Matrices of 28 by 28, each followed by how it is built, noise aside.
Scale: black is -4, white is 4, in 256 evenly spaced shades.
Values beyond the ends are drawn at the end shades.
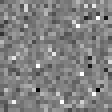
sparse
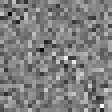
block diagonal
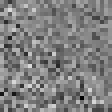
lower triangular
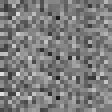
repeating rows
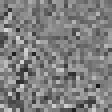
lower triangular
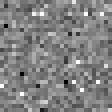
sparse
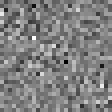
block diagonal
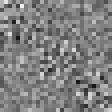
block diagonal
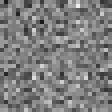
blocks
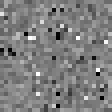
sparse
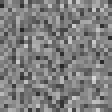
repeating rows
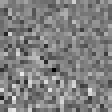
lower triangular
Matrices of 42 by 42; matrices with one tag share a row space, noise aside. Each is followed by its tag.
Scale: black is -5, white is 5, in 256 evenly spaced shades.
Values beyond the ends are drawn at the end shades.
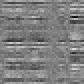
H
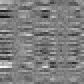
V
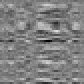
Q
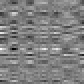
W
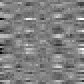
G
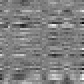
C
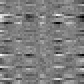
G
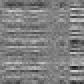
H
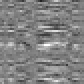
Q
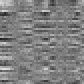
V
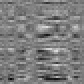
Q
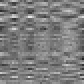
W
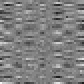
G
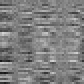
V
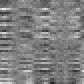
V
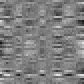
G
